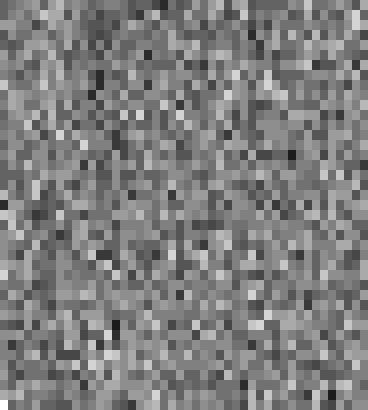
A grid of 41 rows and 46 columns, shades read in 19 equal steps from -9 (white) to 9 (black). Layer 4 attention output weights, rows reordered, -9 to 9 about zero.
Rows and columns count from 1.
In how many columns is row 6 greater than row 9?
26
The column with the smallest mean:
28
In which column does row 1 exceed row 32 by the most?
34
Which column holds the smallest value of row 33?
33
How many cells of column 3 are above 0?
19
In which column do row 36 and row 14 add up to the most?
6
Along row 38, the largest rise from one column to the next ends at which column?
14
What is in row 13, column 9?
-2
